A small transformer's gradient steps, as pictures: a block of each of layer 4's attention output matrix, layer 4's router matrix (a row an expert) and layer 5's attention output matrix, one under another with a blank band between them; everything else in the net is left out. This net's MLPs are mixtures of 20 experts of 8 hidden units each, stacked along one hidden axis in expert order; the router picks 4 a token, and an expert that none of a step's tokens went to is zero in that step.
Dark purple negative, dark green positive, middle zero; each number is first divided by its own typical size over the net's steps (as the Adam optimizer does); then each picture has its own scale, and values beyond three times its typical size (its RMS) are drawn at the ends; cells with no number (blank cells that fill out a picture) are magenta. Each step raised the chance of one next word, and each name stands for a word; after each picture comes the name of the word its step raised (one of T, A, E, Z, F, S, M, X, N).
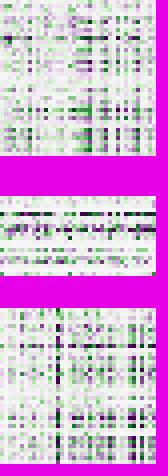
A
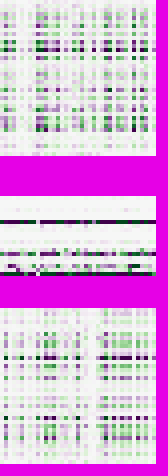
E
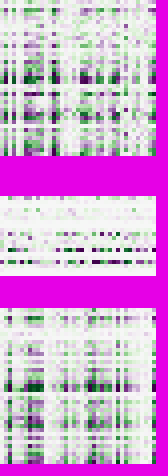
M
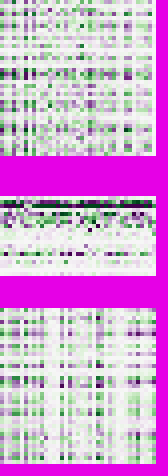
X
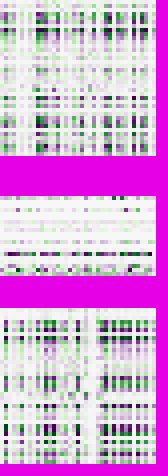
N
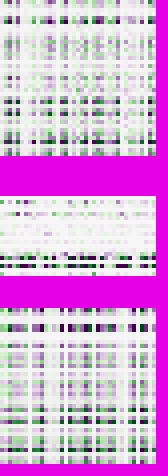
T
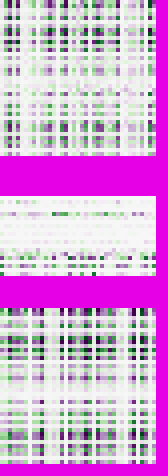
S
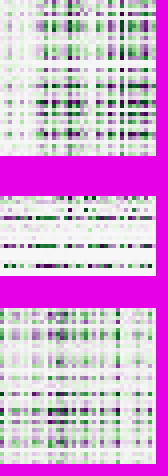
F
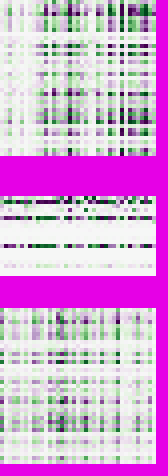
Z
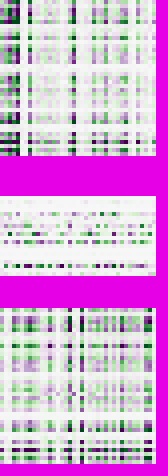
T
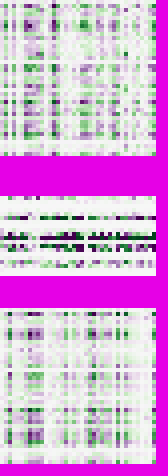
F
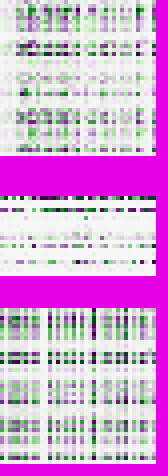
Z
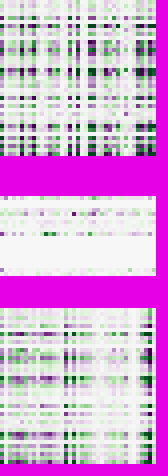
S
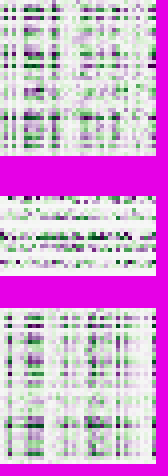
E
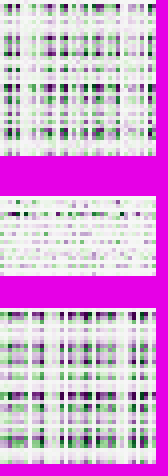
F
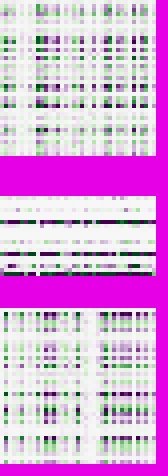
F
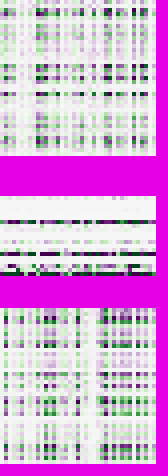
X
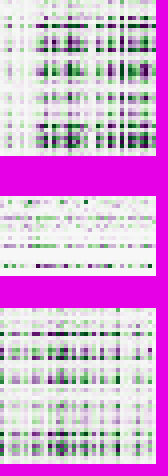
S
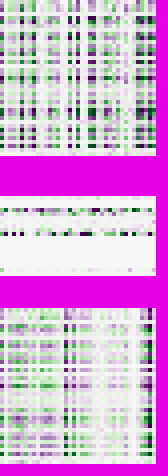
A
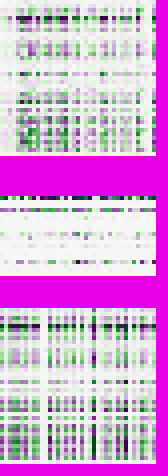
T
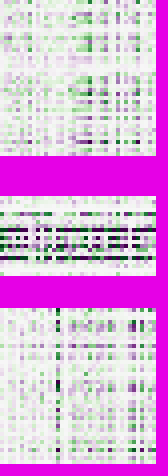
T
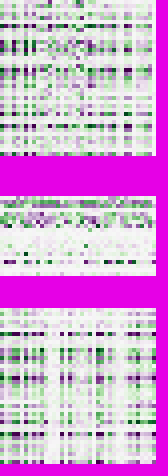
S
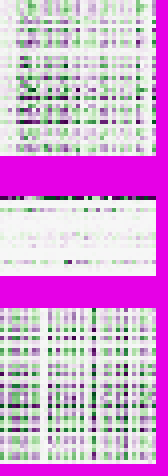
N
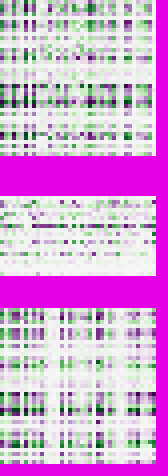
F
